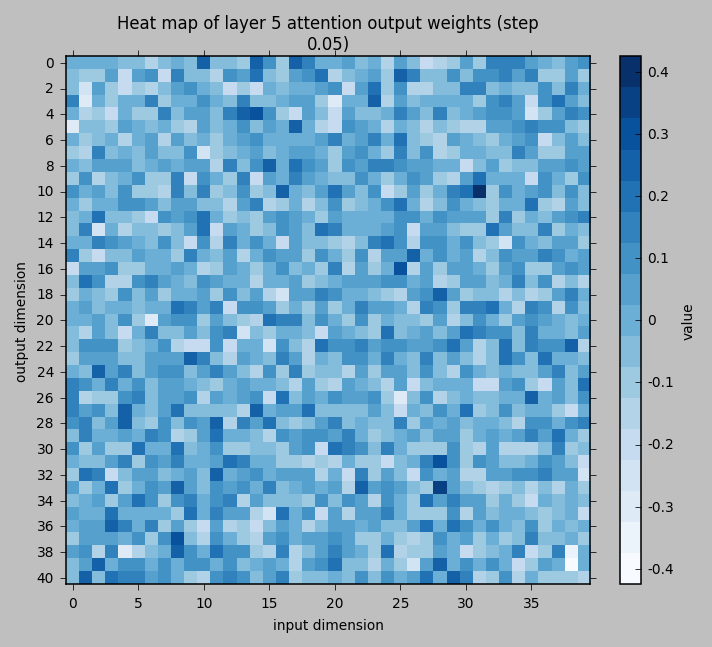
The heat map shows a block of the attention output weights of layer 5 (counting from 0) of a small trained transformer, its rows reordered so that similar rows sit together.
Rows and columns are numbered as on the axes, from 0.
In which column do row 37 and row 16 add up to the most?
8
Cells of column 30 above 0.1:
6
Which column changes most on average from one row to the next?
2
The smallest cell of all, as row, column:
39, 38
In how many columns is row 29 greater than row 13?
15
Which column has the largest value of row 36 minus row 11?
27
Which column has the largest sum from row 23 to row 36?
11
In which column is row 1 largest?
25
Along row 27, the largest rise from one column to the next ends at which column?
14
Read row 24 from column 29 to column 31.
-0.15 0.1 0
